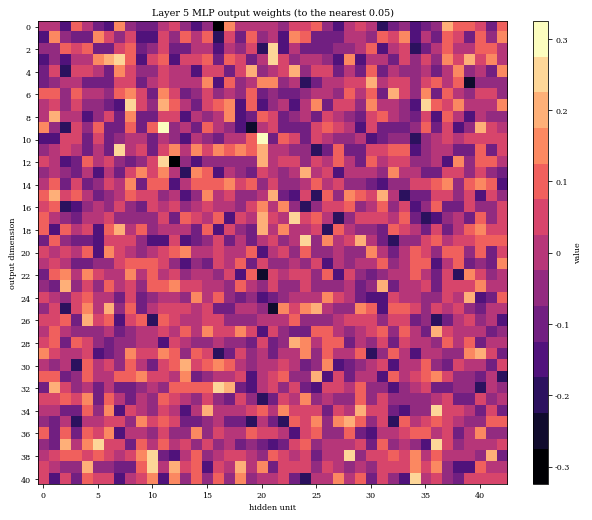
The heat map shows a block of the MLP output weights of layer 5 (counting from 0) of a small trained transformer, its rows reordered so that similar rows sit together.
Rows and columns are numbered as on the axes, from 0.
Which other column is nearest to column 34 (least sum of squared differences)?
10
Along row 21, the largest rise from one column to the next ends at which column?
42
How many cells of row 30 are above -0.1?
35
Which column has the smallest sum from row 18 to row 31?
5
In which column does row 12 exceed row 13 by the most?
27
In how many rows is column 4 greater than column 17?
20
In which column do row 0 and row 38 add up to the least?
16
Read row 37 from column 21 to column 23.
-0.15 -0.1 0.05
